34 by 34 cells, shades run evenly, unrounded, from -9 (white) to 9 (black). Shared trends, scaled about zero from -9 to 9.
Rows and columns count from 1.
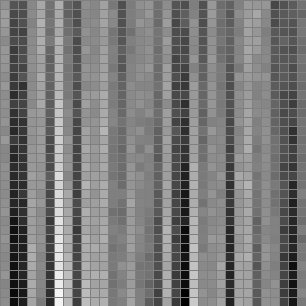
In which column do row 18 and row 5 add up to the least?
7
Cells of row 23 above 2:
10
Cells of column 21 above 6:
16
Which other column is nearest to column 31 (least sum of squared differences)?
23
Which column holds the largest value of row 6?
2
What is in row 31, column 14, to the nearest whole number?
0
